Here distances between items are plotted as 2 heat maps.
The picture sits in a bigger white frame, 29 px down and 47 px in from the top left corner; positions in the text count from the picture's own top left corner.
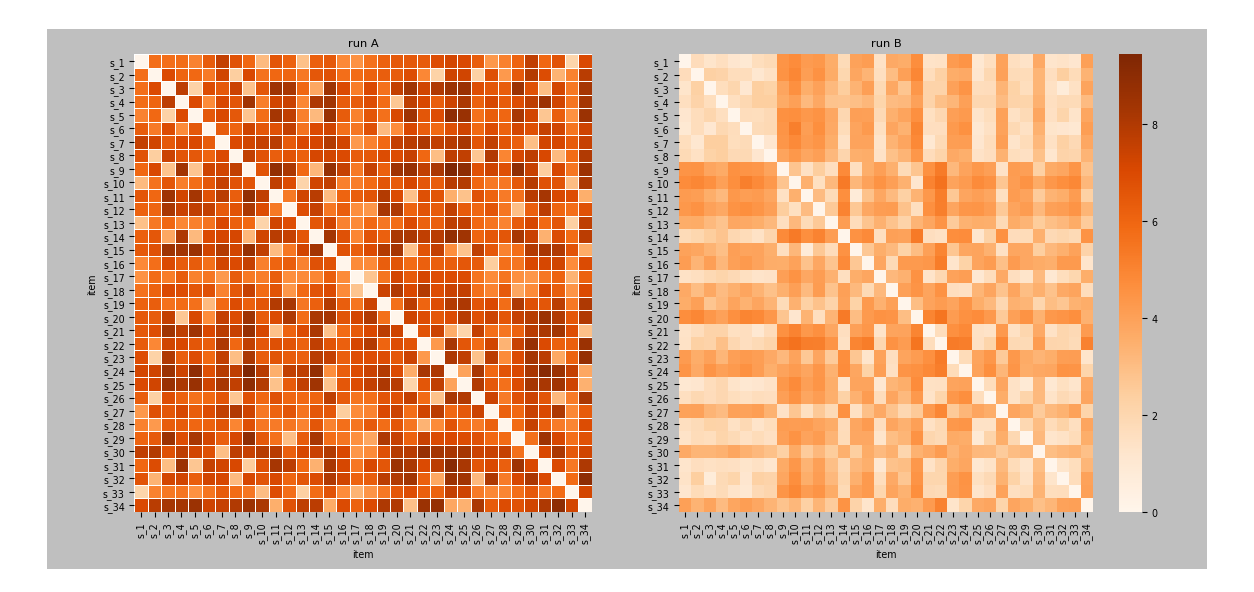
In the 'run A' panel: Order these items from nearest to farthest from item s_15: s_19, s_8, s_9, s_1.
s_1, s_8, s_19, s_9
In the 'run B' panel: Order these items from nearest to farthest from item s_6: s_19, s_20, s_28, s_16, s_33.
s_33, s_28, s_19, s_16, s_20
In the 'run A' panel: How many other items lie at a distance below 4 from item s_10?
3
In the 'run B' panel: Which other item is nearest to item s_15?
s_11
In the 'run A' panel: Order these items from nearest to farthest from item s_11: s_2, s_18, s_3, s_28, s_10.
s_28, s_2, s_18, s_10, s_3
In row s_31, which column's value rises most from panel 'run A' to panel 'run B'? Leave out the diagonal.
s_9
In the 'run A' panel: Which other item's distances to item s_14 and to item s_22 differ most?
s_9
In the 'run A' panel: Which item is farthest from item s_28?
s_30
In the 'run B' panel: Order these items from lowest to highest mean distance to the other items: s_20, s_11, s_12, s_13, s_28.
s_28, s_13, s_11, s_12, s_20
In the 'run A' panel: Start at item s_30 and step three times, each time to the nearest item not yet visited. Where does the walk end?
s_18
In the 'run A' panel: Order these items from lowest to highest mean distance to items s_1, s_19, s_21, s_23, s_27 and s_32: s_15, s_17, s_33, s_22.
s_33, s_17, s_22, s_15
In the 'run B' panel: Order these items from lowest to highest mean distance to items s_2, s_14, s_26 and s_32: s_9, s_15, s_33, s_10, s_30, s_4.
s_33, s_4, s_30, s_15, s_9, s_10
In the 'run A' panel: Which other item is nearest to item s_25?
s_21
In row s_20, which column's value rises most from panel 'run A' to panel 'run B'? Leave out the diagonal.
s_4
